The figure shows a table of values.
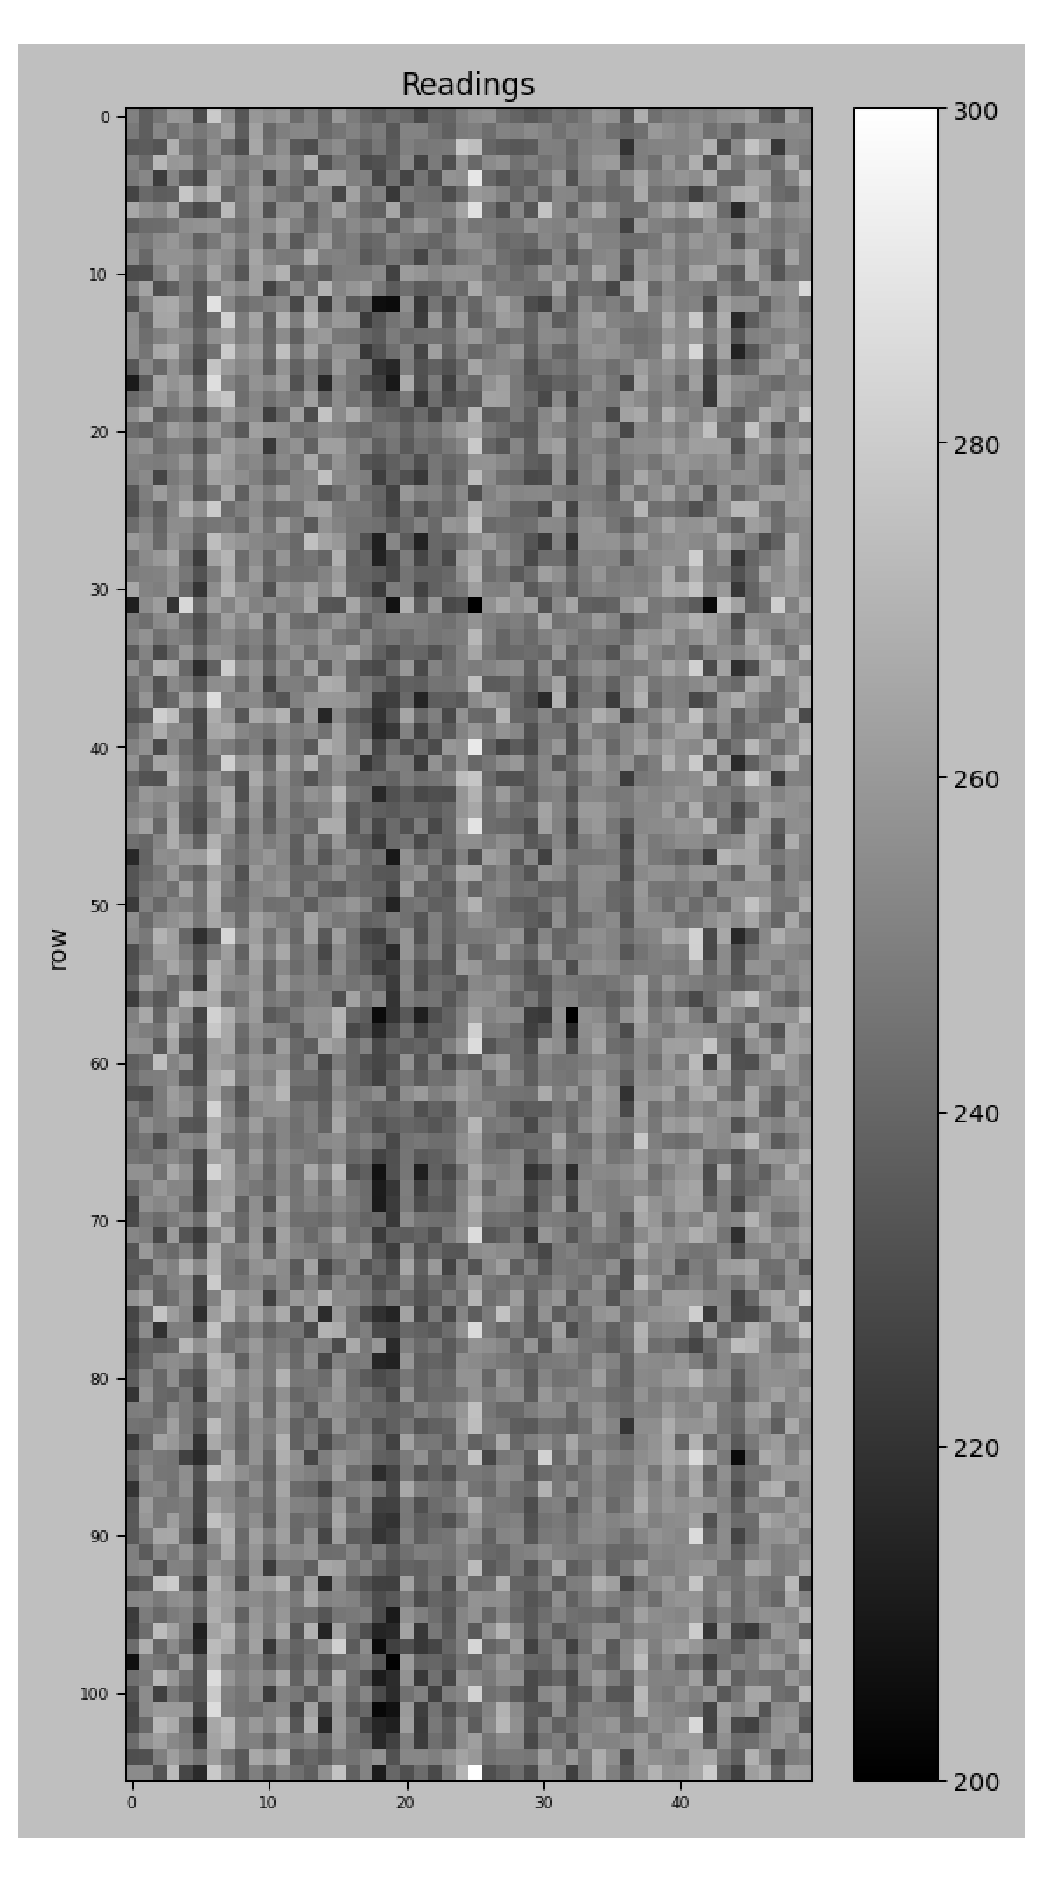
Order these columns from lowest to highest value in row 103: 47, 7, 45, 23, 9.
23, 45, 9, 47, 7
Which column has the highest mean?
6
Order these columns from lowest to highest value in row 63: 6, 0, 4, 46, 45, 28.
28, 46, 0, 4, 45, 6
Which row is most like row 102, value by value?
96
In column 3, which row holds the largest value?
93
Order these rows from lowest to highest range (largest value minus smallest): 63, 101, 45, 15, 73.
73, 63, 45, 15, 101
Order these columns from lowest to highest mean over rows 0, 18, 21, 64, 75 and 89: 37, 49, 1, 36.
36, 1, 37, 49
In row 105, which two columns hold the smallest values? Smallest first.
18, 5
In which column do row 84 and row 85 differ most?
25
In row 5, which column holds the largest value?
4
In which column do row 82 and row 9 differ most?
13
